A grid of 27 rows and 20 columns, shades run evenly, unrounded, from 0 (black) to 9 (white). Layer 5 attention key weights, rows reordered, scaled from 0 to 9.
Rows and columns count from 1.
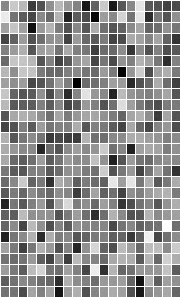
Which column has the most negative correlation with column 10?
6
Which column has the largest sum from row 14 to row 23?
17
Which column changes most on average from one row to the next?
14
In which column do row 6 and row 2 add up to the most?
16
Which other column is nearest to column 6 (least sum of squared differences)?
2
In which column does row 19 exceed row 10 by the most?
8
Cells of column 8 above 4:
18
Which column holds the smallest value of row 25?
12
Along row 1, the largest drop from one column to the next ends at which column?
13
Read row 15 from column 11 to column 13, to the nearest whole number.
7 5 1
